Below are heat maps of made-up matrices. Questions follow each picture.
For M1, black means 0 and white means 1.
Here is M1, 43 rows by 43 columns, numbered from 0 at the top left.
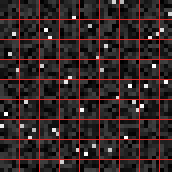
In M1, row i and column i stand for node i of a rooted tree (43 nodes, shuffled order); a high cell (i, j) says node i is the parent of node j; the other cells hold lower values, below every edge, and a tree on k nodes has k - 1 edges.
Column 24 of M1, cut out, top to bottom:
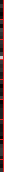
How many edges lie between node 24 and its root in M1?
7
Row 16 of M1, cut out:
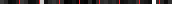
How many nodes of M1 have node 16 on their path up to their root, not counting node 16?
12
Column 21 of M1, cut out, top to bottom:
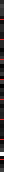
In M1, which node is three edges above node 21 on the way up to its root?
20
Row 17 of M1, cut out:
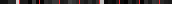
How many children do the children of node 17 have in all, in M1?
3
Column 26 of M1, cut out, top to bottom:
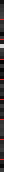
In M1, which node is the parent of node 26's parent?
7
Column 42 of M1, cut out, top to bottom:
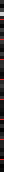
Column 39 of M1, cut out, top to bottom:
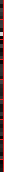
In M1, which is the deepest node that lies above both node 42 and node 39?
8
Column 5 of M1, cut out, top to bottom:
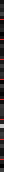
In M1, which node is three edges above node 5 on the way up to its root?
27
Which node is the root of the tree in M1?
9
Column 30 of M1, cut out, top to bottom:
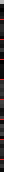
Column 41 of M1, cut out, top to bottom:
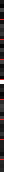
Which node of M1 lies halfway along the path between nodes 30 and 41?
34
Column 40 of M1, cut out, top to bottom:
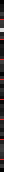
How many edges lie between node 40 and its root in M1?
5
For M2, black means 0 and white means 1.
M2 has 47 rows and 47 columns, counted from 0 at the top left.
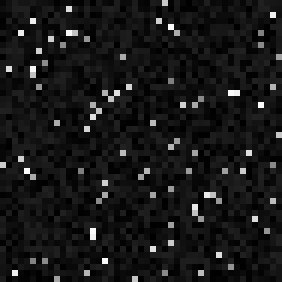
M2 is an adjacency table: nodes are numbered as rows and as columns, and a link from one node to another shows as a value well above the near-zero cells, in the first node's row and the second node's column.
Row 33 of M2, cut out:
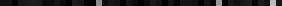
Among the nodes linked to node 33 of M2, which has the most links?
node 45
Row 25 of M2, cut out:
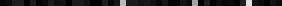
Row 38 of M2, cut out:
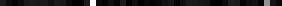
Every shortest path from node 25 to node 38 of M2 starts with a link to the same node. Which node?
node 32
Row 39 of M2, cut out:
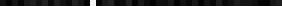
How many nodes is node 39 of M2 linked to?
1
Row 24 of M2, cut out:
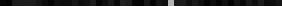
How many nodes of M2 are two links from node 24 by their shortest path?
5
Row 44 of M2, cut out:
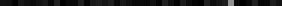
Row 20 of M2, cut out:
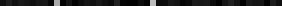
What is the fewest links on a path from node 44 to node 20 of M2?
6
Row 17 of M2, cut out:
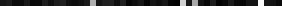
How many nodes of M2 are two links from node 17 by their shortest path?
8
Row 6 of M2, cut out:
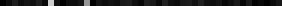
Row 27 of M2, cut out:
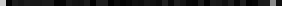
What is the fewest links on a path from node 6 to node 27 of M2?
3
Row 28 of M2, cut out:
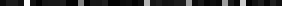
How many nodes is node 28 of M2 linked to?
6
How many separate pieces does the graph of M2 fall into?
3
